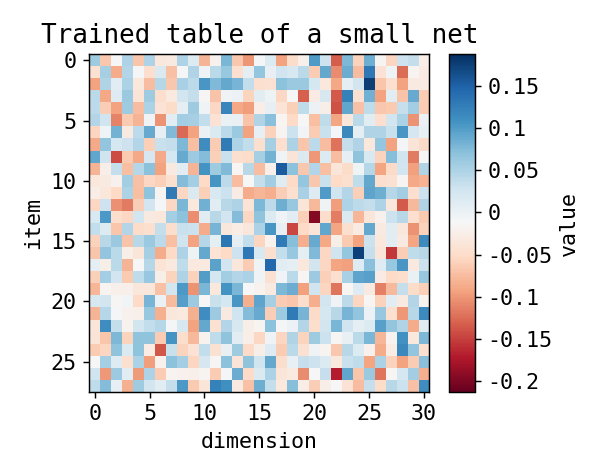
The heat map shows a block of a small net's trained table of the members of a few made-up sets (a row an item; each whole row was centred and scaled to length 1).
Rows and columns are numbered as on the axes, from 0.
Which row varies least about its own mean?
22
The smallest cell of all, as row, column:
13, 20
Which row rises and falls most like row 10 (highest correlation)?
14
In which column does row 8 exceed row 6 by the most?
8
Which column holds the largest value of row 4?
12
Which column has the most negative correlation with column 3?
30
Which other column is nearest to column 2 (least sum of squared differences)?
4
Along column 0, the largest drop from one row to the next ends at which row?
9
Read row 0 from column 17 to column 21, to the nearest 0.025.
-0.1 -0.05 -0.025 0.1 0.025
